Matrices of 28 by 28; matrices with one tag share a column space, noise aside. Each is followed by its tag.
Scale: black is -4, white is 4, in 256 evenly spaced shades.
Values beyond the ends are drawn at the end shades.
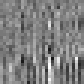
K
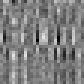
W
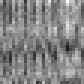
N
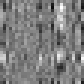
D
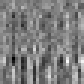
K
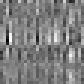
W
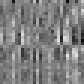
W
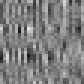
N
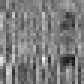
K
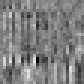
K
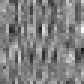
N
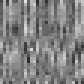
N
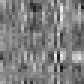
D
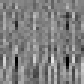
K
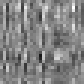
D
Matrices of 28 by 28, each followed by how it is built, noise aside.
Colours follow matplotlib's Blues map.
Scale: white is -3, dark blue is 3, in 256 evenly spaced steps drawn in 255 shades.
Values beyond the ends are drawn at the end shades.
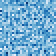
repeating rows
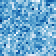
smooth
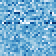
uneven rows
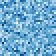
repeating rows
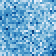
smooth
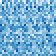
repeating columns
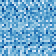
repeating columns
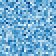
noise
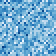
Hankel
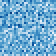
repeating columns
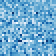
uneven rows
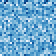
repeating columns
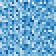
repeating rows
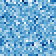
uneven rows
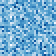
repeating rows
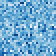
uneven rows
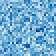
low rank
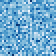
noise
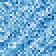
Hankel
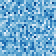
noise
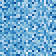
repeating rows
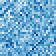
Hankel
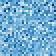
uneven rows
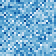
Hankel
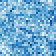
smooth
